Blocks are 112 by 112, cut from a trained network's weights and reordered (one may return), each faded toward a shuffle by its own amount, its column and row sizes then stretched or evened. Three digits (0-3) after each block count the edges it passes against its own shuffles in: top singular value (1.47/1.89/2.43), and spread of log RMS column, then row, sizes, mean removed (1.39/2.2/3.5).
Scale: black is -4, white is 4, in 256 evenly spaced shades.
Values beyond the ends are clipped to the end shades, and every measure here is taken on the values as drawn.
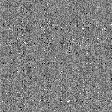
1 1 1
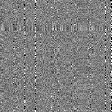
2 2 0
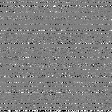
2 0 3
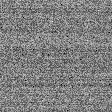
1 0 0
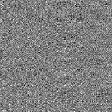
2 1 1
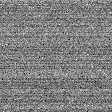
2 0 1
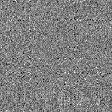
2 1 1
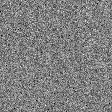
0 0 0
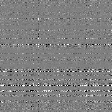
2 1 3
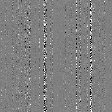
2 3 0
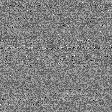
0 0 2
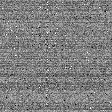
2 1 0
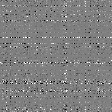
1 2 3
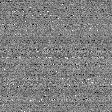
1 0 2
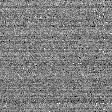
2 1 1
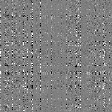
2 3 2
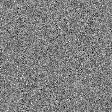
0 1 0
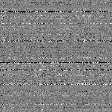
2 1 3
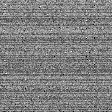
3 1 0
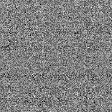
0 2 2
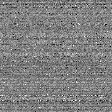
2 1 2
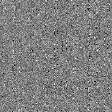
0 2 0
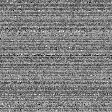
3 0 2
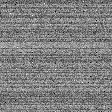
3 0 0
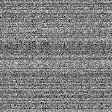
3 2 0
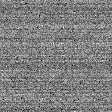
2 1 1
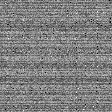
3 1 0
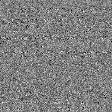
0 0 2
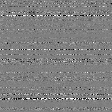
2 0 3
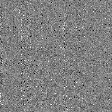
0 2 1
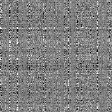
2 3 1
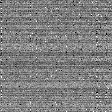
3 2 0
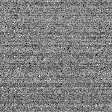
2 1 0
